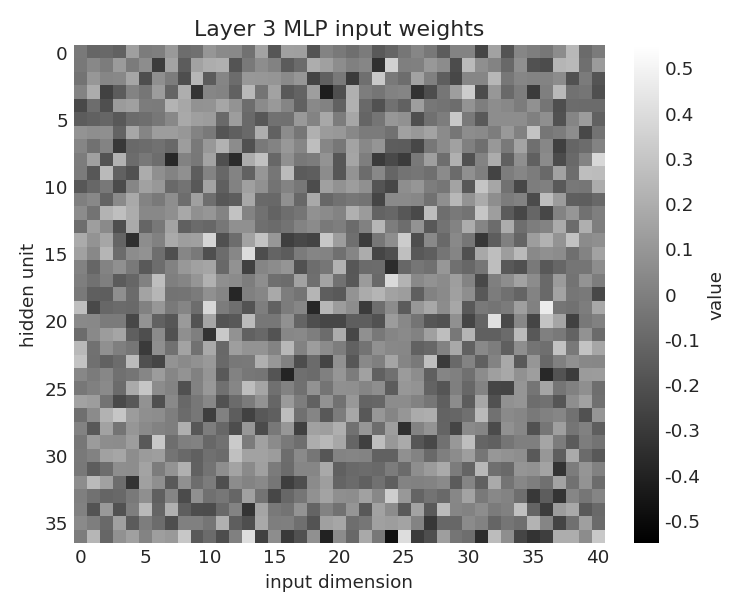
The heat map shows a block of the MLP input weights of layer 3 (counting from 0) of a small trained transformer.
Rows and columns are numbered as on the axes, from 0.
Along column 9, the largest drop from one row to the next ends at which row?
3
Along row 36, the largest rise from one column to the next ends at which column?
25
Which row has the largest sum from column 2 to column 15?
12
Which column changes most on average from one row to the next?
37
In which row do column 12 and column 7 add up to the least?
8
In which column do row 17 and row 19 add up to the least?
18
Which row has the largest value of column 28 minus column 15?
21
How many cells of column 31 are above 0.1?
7
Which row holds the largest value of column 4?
23
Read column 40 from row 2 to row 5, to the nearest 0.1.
-0.2 -0.2 -0.1 -0.1
